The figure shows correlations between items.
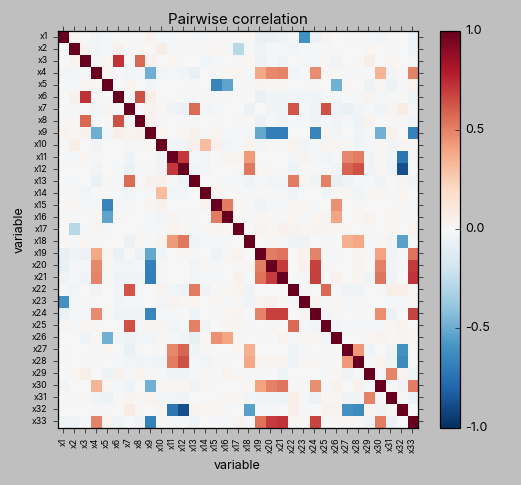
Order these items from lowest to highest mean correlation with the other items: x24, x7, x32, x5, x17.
x32, x5, x17, x7, x24
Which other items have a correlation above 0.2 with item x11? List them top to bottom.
x12, x18, x27, x28
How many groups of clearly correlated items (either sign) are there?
9
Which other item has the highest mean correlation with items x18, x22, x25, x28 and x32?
x7
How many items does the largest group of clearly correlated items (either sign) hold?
8
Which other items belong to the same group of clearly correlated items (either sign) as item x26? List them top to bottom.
x5, x15, x16
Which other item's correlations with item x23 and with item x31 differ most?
x1
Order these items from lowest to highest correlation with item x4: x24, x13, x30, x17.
x13, x17, x30, x24
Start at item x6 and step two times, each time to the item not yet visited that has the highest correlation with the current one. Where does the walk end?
x8
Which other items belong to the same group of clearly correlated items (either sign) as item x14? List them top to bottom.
x10
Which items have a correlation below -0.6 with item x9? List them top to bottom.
x20, x21, x24, x33
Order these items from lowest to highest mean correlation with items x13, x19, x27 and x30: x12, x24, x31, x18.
x31, x18, x12, x24
